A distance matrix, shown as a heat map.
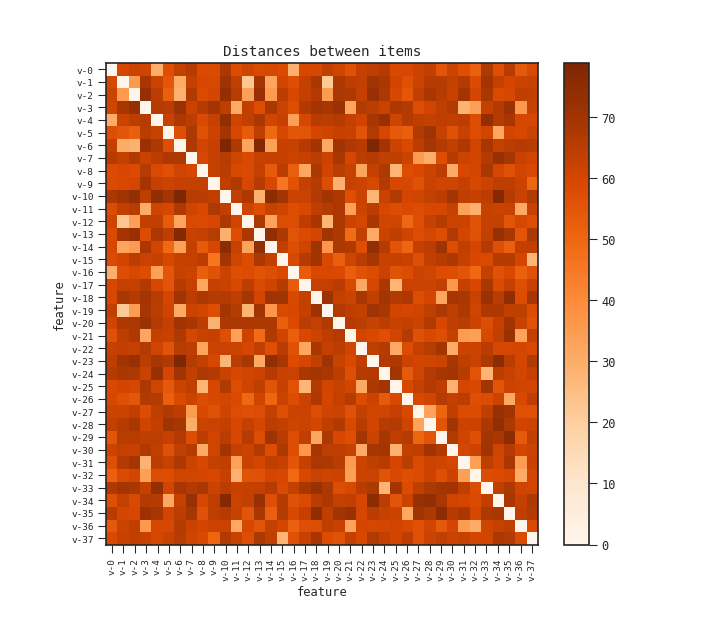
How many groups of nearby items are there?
12
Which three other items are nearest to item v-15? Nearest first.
v-37, v-9, v-20
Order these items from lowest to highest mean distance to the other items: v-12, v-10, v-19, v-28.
v-12, v-19, v-28, v-10
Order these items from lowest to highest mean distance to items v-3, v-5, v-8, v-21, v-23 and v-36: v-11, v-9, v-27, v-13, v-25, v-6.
v-11, v-13, v-25, v-27, v-9, v-6
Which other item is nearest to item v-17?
v-25
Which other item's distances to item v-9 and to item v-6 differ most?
v-20
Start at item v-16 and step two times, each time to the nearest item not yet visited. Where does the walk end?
v-4
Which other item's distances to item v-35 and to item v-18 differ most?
v-29
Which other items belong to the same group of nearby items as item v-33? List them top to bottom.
v-24
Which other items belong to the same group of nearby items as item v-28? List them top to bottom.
v-7, v-27
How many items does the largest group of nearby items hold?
6
